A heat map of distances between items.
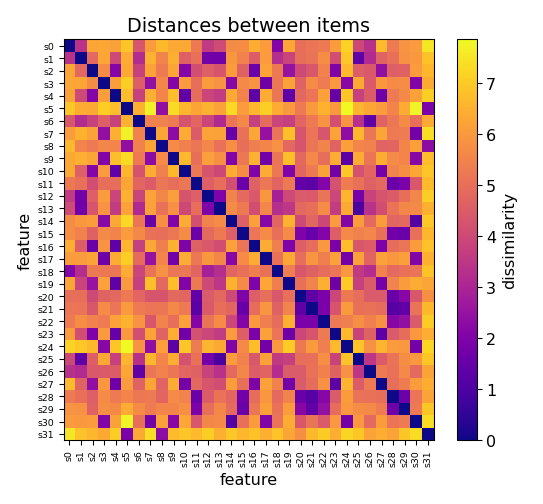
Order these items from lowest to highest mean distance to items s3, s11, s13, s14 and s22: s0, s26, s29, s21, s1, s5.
s21, s29, s26, s1, s0, s5
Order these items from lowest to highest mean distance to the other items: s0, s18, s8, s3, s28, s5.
s28, s18, s3, s8, s0, s5
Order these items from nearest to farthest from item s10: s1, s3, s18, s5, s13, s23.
s23, s13, s1, s18, s3, s5
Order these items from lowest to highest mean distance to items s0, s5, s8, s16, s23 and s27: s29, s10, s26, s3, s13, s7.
s10, s13, s26, s29, s3, s7
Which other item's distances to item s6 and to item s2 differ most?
s26
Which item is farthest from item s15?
s31
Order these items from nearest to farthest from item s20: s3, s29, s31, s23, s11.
s11, s29, s23, s3, s31
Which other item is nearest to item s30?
s14
